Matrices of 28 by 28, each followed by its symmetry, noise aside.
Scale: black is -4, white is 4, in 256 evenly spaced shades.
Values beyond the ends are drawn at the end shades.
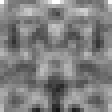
mirrored left to right.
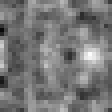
mirrored top to bottom.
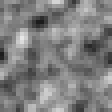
antisymmetric.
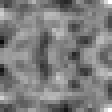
mirrored top to bottom.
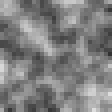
symmetric.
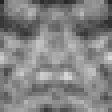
mirrored left to right.
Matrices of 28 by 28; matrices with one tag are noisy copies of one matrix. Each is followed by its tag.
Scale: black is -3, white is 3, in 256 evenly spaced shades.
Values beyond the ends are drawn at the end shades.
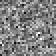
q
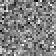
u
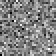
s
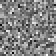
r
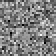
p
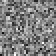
u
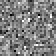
s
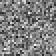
s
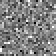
u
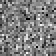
q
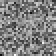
u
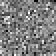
u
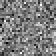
q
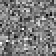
q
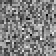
q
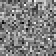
r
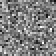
u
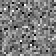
r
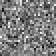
q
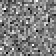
r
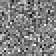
s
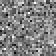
s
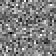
p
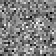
q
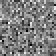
r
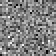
u
